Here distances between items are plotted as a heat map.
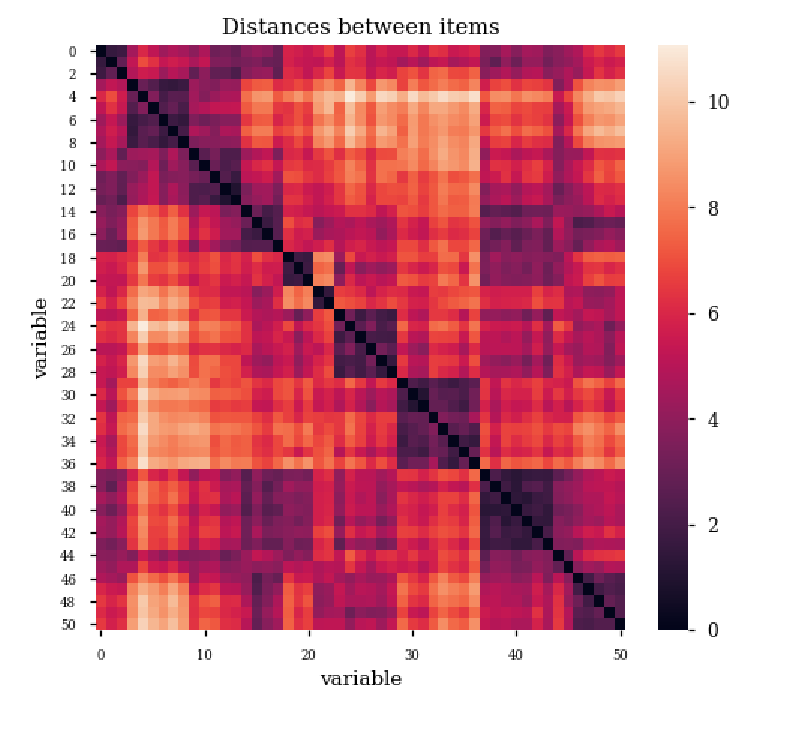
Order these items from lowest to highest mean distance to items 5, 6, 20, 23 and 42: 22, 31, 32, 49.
31, 49, 32, 22
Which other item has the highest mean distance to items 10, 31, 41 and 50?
4
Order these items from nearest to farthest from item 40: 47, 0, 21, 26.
0, 47, 26, 21
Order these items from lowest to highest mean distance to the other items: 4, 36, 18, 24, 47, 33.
47, 18, 24, 33, 36, 4
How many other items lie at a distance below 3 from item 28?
5
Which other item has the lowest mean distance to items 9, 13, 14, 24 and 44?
12
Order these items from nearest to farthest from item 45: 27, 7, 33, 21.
21, 27, 7, 33
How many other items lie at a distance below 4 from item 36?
6
